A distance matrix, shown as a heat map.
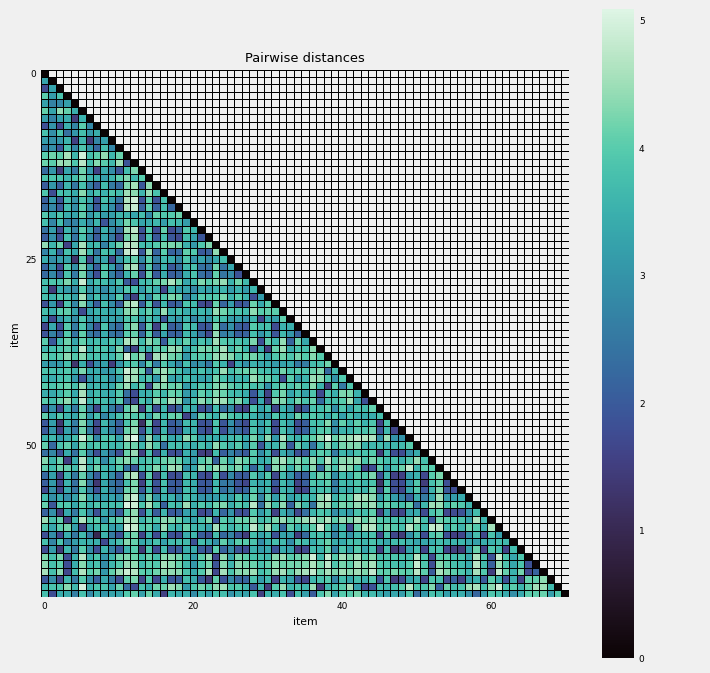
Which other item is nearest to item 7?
62
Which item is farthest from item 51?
12
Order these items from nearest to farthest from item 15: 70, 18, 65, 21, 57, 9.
21, 18, 9, 57, 70, 65
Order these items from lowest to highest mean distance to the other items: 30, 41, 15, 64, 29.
64, 15, 29, 30, 41
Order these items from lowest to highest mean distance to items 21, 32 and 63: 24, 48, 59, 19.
59, 48, 24, 19
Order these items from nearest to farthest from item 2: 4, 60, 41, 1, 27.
27, 4, 1, 41, 60
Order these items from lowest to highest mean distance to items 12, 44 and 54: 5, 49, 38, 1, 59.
59, 1, 38, 49, 5
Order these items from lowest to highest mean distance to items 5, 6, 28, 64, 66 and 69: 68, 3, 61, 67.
68, 3, 61, 67
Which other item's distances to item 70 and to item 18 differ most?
16
